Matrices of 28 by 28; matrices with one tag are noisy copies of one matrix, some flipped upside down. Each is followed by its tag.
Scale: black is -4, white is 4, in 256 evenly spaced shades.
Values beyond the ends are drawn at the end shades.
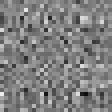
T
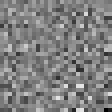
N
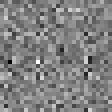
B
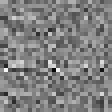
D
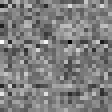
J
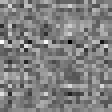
J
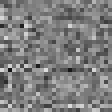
J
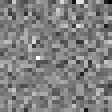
N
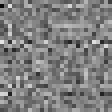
J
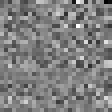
N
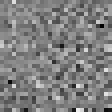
N
